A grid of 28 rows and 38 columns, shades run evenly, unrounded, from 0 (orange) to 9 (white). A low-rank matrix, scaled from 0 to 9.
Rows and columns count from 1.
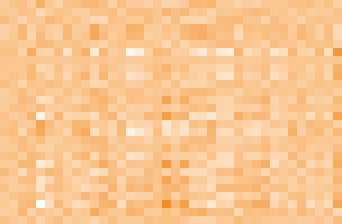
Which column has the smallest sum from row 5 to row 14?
38
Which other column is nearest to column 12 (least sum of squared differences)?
30
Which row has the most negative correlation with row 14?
24
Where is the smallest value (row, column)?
26, 19
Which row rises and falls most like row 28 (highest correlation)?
15
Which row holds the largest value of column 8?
7
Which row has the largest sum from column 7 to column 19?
17
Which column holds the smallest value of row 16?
5
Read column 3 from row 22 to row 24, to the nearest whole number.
6 4 5
